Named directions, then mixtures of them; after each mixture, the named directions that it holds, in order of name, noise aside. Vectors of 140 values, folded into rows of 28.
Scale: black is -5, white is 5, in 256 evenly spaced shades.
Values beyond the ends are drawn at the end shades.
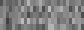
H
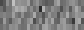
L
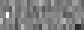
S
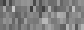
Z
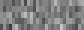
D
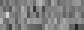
D, H, S.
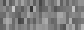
H, Z.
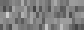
D, L, S.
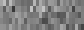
Z.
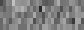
L.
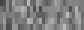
D, H, L.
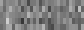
H.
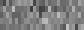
Z.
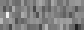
D, S.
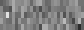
L, S.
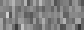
D, S.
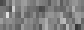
L, S, Z.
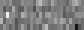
D, S.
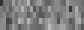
H, L.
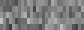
D, H, S.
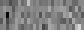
H, S.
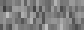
D, L, S.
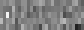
S.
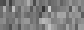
H, Z.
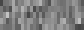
H, L, S.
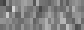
L, S, Z.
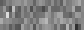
S, Z.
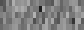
L.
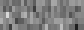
D, S.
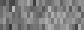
D, H, Z.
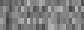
H.
